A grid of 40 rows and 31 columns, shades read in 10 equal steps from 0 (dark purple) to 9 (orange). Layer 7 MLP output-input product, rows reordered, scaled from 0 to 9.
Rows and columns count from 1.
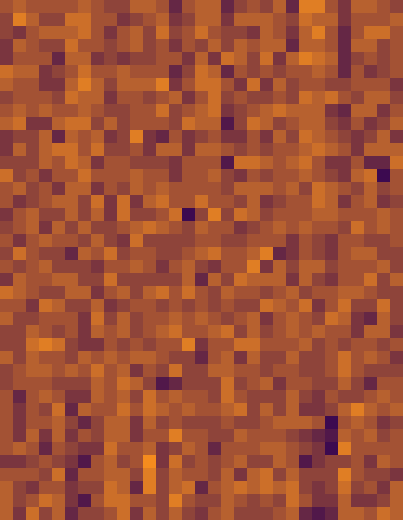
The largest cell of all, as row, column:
36, 12
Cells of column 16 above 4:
27
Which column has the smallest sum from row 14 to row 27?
31
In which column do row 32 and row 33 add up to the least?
26
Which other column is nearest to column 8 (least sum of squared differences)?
17
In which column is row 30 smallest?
13
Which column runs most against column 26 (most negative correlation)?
9
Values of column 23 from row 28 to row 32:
6 5 5 6 6
